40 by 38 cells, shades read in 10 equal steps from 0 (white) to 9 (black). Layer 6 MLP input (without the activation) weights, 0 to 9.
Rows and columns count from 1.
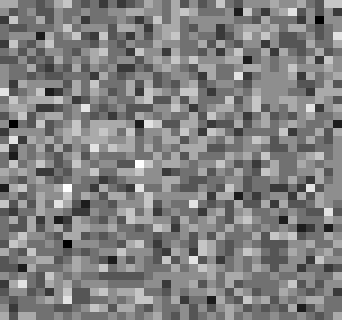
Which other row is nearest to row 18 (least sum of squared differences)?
34
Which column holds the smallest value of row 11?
11
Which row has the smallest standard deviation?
40
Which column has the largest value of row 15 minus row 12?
1
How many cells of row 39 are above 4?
24
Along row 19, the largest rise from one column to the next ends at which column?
2
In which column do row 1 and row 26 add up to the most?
10
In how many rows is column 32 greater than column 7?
16
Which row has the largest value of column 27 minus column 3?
36
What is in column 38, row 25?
4
